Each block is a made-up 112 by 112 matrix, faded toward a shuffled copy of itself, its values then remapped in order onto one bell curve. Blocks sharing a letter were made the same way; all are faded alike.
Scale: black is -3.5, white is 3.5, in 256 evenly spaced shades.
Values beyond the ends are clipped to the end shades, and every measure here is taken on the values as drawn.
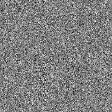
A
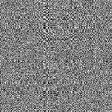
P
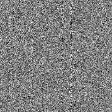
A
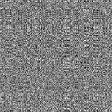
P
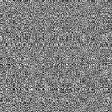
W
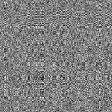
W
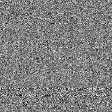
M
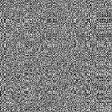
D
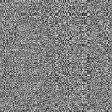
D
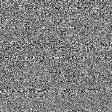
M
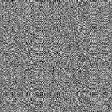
P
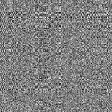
P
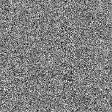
A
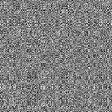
W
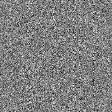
A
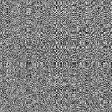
D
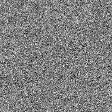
A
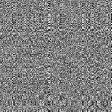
D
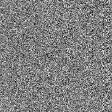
A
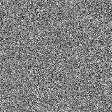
A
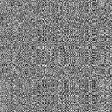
D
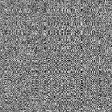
D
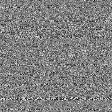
M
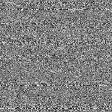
M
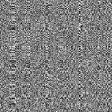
D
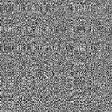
P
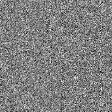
A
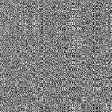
D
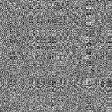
W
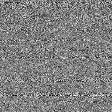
M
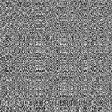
W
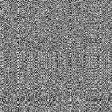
D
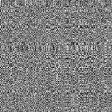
W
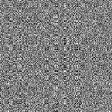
W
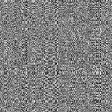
D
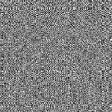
P
